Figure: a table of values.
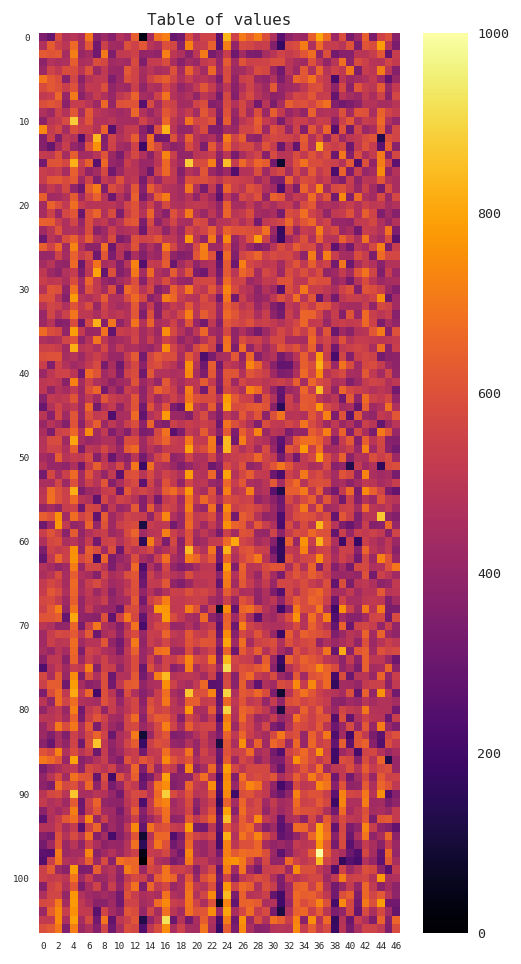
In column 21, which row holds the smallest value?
38
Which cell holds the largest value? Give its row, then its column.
97, 36
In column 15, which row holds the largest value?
68
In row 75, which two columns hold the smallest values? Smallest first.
31, 0
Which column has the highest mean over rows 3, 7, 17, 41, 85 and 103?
4
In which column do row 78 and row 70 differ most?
7
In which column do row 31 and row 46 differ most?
44
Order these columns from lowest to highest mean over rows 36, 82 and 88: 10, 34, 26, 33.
10, 34, 33, 26
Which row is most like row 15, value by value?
78
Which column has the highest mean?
24
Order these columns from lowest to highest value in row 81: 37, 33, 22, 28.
28, 22, 37, 33
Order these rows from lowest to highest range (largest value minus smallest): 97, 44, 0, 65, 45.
65, 45, 44, 0, 97
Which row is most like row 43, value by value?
33
